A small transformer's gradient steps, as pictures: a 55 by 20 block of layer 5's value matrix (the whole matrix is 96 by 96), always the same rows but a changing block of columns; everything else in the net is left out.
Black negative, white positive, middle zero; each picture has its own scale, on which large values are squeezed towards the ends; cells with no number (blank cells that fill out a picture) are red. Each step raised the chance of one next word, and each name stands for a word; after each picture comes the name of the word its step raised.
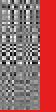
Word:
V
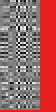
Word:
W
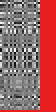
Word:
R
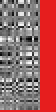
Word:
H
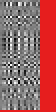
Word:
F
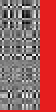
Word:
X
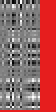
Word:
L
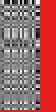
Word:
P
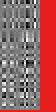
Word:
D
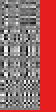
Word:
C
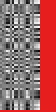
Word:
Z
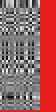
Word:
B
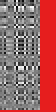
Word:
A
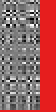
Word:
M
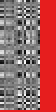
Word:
C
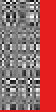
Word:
F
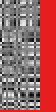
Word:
C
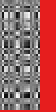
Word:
X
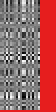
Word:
B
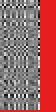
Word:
X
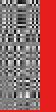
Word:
Z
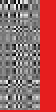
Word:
L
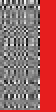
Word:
L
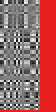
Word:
Z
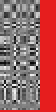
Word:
A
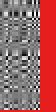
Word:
P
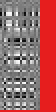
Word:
P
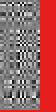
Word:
R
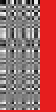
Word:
P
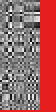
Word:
M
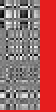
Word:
X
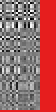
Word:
M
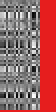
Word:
X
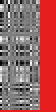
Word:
A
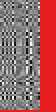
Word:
B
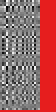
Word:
A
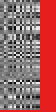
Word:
W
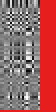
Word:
B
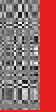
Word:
A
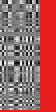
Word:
A
